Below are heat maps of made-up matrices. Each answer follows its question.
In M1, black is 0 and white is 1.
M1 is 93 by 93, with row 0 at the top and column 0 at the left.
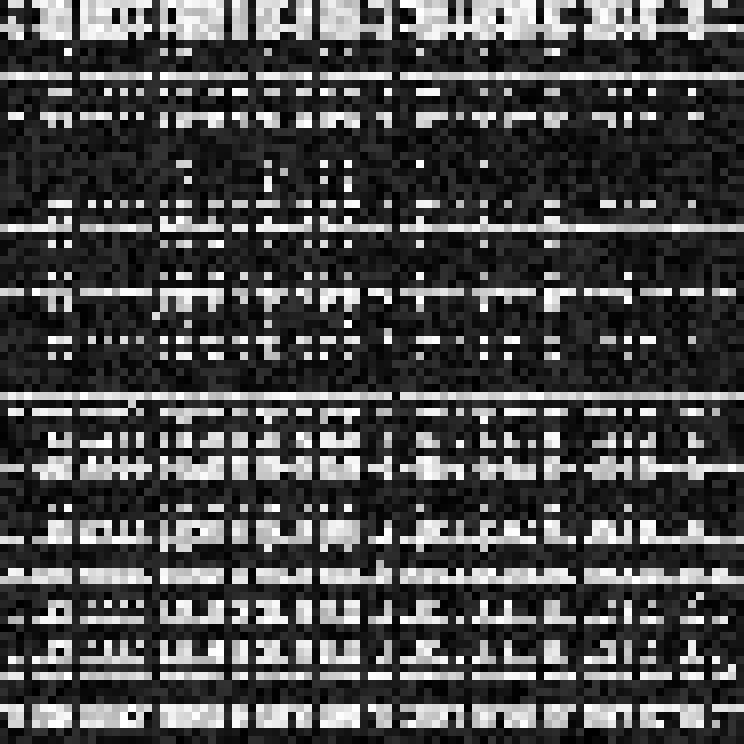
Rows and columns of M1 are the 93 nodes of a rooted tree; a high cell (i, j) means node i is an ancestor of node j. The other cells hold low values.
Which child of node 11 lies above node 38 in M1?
54
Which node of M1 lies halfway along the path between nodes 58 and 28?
3
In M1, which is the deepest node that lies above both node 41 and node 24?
65
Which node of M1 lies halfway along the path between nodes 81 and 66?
80
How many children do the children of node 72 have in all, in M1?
3
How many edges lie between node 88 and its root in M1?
7
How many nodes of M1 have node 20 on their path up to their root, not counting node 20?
7
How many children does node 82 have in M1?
2
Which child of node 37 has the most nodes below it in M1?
44
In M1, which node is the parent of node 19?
39
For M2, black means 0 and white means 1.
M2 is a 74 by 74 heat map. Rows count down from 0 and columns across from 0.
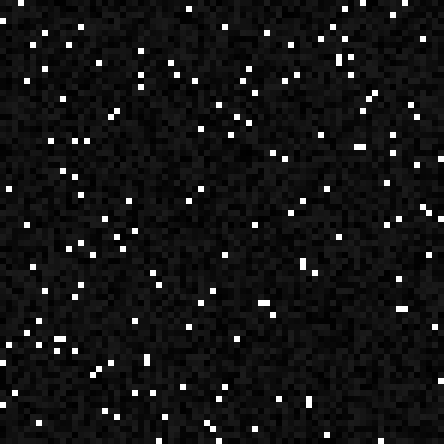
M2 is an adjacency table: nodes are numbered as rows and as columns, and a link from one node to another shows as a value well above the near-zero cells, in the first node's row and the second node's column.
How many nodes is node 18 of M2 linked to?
2
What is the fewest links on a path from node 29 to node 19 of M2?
6
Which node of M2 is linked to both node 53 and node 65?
node 22
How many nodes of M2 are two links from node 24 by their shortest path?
2
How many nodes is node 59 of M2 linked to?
1
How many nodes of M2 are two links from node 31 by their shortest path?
4
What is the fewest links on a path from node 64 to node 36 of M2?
7
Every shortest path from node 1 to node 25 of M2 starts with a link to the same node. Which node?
node 57
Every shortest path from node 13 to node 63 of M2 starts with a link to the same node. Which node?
node 47
